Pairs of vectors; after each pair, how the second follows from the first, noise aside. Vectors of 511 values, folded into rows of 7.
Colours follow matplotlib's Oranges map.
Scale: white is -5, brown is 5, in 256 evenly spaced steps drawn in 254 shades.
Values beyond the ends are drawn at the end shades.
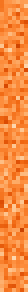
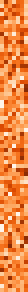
reversed, scaled up.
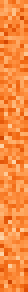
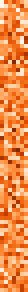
reversed, negated, scaled up.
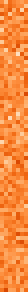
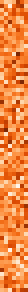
wrapped around, scaled up.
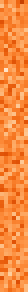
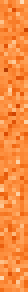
negated, partly zeroed.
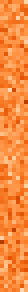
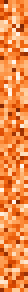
reversed, negated, scaled up.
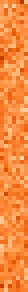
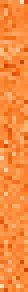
negated, partly zeroed.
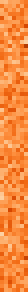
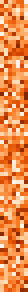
reversed, negated, scaled up.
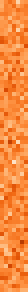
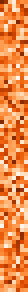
wrapped around, scaled up.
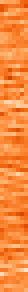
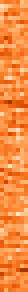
negated.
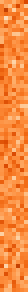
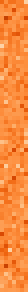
negated, partly zeroed.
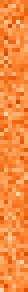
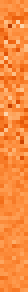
partly zeroed.
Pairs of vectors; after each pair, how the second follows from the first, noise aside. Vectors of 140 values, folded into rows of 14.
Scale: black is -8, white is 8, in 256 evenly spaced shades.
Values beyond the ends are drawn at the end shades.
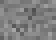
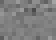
partly zeroed.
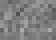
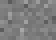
partly zeroed.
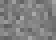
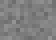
negated, shrunk.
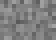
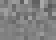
partly zeroed.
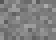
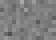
reversed, negated, partly zeroed.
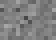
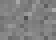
partly zeroed.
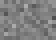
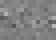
negated, partly zeroed.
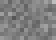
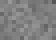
negated, shrunk.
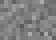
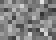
scaled up.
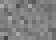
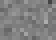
reversed, partly zeroed.
